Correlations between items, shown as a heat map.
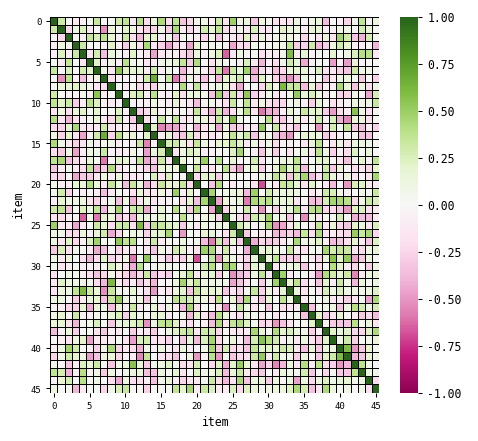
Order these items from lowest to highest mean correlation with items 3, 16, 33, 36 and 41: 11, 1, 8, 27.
27, 1, 11, 8
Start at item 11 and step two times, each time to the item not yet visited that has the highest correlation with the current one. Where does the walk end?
26
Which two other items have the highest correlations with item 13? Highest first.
29, 3
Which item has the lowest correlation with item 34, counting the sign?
44
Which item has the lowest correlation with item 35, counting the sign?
24
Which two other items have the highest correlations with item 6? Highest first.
9, 27
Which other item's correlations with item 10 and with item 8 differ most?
32
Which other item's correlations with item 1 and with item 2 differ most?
7
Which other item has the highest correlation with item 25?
12
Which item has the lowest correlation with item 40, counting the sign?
42
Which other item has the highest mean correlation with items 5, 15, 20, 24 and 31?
18
